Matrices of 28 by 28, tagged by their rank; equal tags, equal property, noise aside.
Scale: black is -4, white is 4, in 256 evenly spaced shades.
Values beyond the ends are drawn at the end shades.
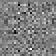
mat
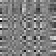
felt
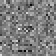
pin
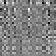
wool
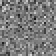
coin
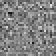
pin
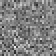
coin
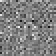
pin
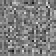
pin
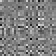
felt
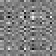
felt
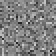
coin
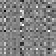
felt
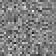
pin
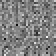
coin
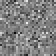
pin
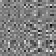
felt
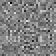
coin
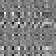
felt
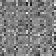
wool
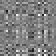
felt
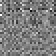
mat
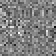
pin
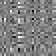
wool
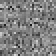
coin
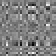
felt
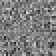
coin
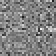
pin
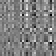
felt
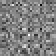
mat
